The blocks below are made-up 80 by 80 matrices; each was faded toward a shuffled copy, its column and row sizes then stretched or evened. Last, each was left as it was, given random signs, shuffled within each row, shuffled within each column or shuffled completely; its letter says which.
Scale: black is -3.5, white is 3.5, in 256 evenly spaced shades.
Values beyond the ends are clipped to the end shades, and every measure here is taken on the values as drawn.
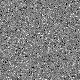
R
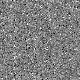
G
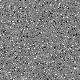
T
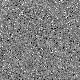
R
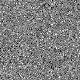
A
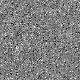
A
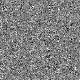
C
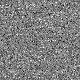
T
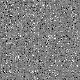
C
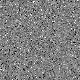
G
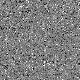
C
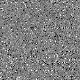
A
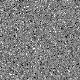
C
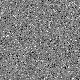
R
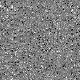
A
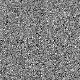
C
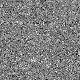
T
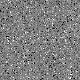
A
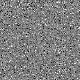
A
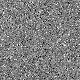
T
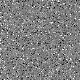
C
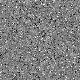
G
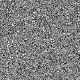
C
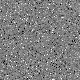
R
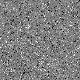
G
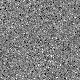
R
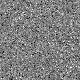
R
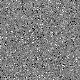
C
